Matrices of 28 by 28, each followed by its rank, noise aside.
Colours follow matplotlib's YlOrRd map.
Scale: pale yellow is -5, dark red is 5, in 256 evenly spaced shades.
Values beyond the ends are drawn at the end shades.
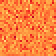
five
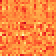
four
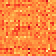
four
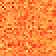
five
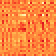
two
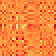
two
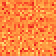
five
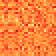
four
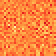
five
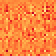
four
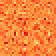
five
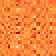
three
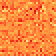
five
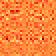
three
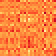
two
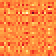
two
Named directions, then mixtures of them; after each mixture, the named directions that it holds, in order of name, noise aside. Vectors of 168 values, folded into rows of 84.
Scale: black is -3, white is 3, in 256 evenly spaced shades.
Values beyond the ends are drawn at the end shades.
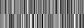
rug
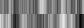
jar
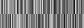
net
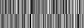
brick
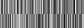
net.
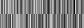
brick, net.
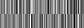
brick.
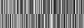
net.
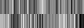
jar, rug.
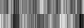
jar.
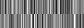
brick, rug.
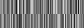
brick, net.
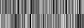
brick, jar.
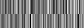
brick.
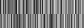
net.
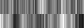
jar.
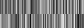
brick, jar.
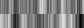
jar.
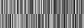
net.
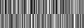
brick, rug.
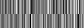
brick.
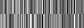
net, rug.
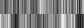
brick, jar.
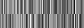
net, rug.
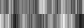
jar.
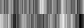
jar.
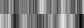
jar.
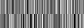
rug.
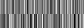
rug.
